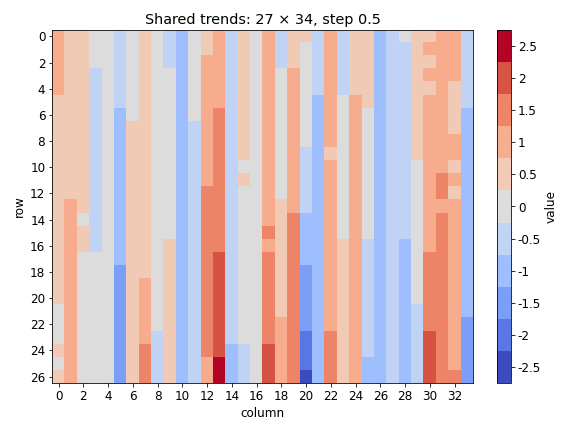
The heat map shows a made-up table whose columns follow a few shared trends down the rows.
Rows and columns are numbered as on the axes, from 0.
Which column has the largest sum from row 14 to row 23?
13
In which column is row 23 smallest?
20
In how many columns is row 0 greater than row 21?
11
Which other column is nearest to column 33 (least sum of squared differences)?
5
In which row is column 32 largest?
26
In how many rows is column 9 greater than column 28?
24
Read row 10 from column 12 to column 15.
1 1.5 -0.5 0
